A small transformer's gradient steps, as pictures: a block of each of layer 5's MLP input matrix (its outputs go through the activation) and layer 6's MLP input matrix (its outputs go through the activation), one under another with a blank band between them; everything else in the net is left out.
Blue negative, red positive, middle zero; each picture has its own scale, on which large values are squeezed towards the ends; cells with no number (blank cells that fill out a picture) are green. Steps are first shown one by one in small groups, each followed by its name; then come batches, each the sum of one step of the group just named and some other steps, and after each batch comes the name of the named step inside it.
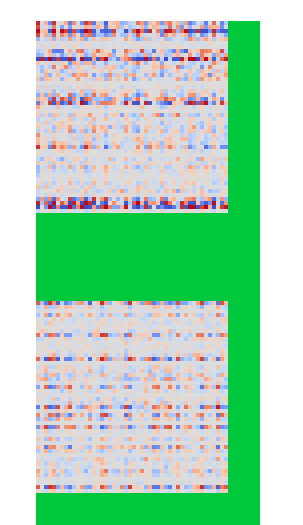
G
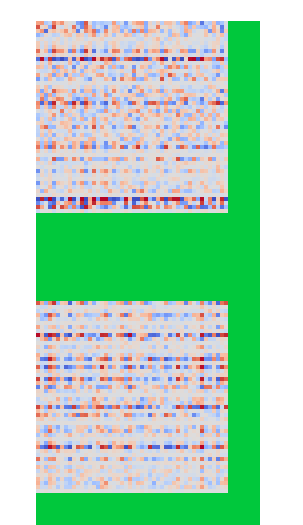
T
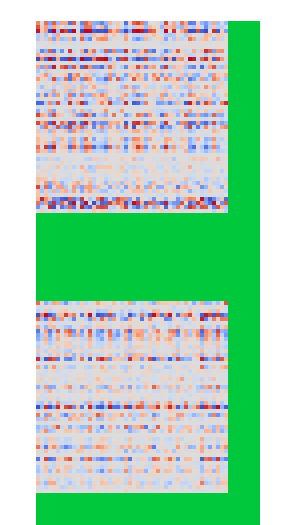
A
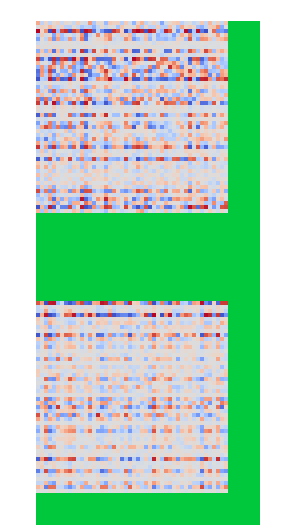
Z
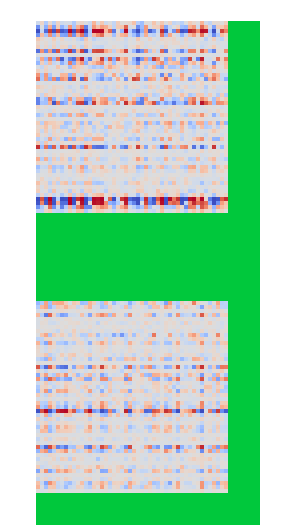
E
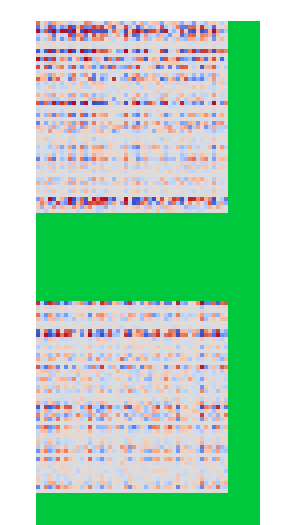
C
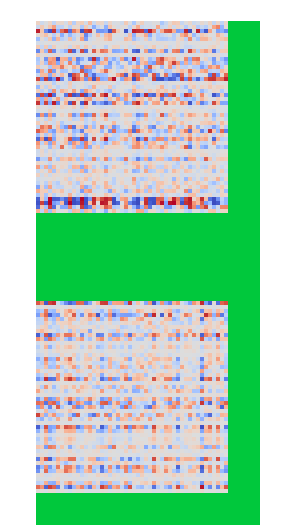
Z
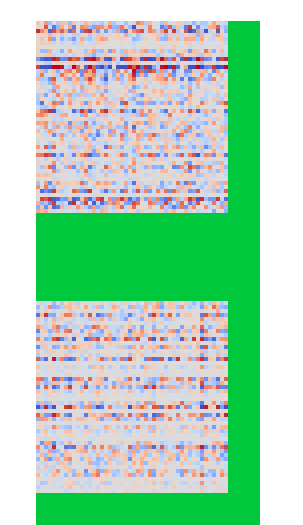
A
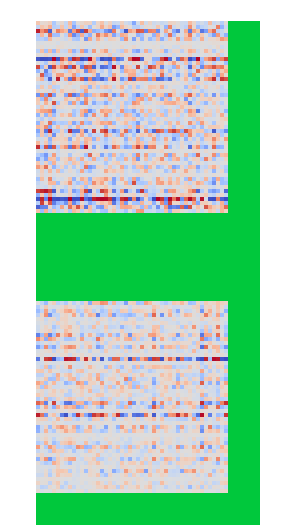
Z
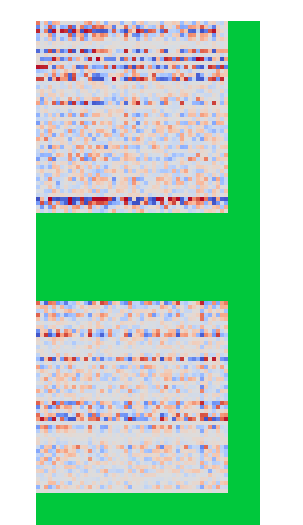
C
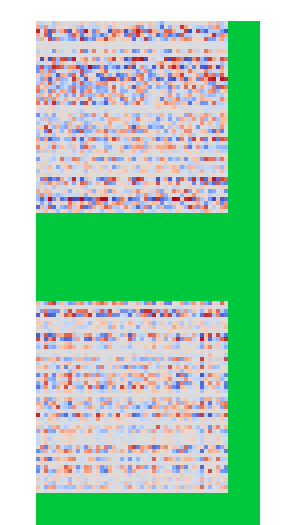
Z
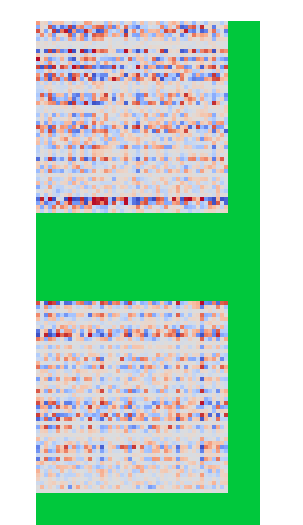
C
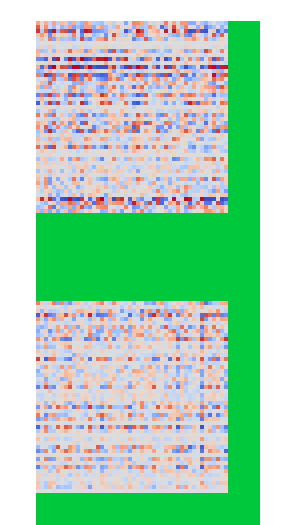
A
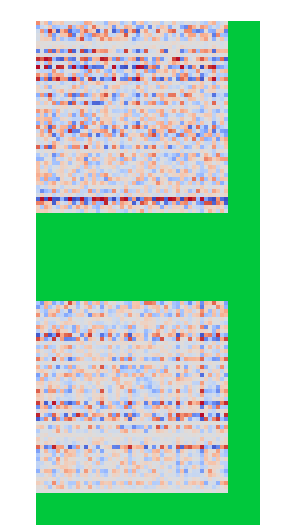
C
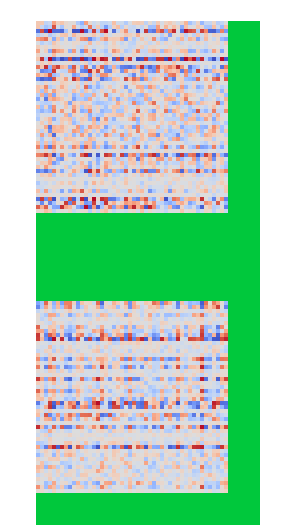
T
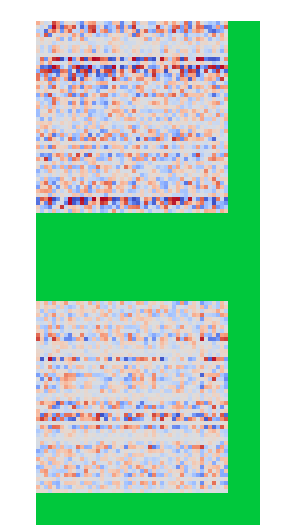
T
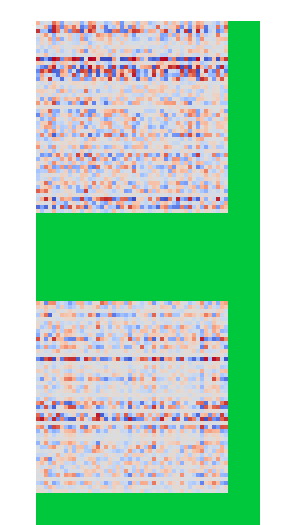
Z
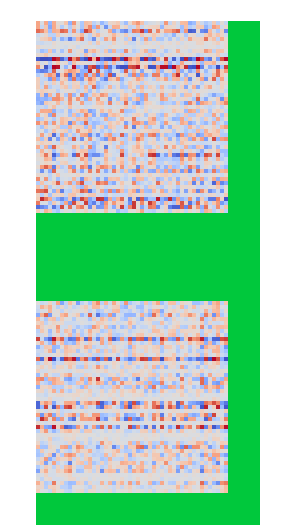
A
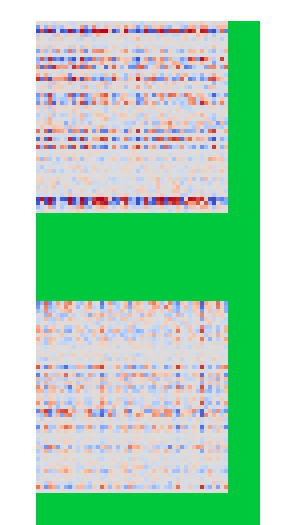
E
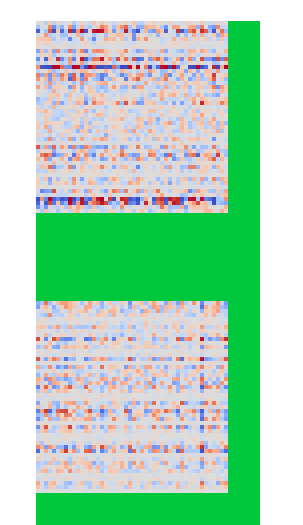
E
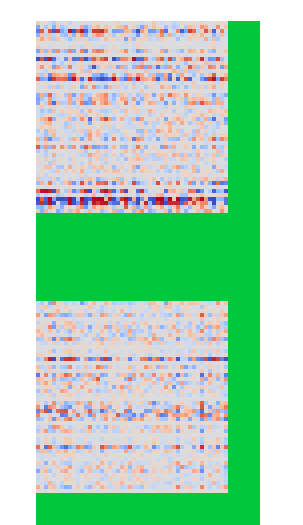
E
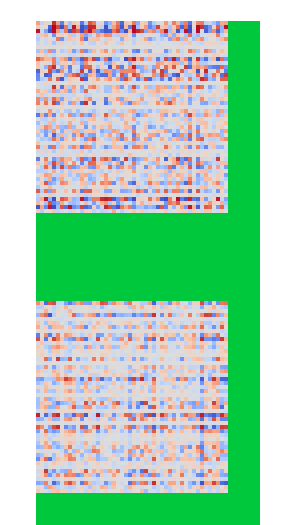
Z
